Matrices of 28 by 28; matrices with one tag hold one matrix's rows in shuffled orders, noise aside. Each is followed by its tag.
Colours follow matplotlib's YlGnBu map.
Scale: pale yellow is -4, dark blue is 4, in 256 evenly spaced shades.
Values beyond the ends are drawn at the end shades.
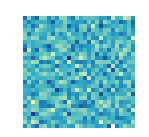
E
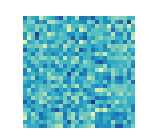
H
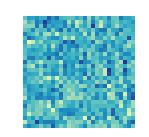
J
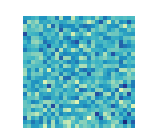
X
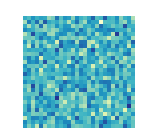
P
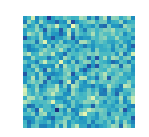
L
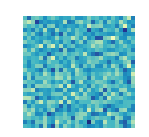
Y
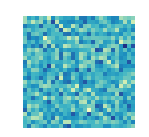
X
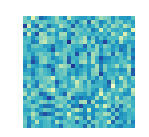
E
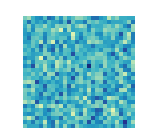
Y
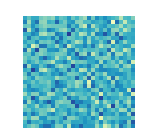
E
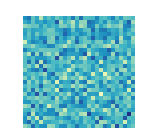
P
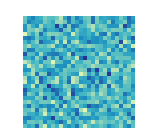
L
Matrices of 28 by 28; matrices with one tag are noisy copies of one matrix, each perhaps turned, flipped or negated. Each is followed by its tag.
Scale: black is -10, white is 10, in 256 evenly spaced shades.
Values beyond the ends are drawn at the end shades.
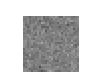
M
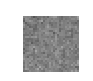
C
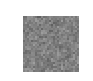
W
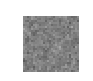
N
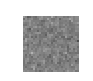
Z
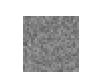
M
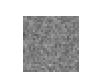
M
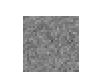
W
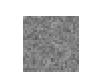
W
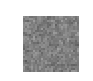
M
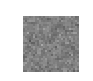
W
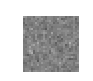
W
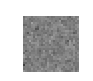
W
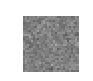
M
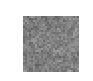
C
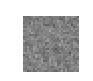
Z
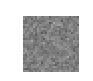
W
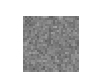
M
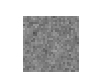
N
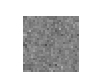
M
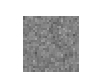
W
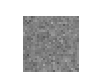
C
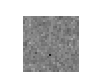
M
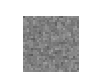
Z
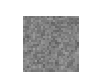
M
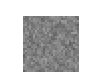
W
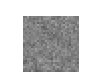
N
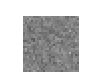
Z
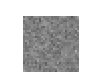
W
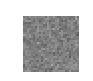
M
